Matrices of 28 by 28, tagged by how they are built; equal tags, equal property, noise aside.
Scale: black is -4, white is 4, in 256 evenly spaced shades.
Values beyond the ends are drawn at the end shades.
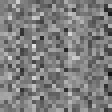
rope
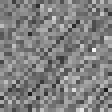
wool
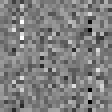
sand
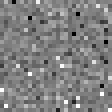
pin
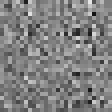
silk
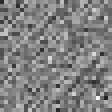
wool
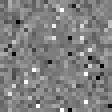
pin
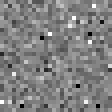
pin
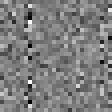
sand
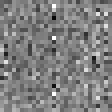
sand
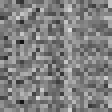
rope
